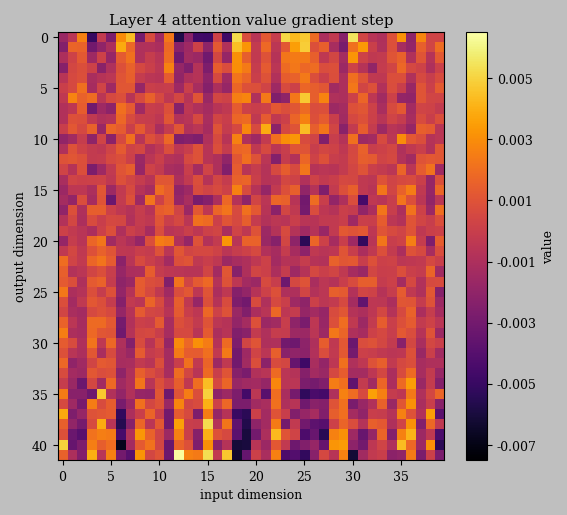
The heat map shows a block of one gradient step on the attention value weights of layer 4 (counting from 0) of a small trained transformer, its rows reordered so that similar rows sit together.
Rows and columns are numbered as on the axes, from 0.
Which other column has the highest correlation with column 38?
0
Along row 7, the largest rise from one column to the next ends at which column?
6
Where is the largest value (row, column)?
41, 12
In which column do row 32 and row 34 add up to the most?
15
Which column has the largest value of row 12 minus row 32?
25
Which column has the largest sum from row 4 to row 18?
18
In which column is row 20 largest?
17
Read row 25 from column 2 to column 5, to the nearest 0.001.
-0.001 0.001 0 0.001
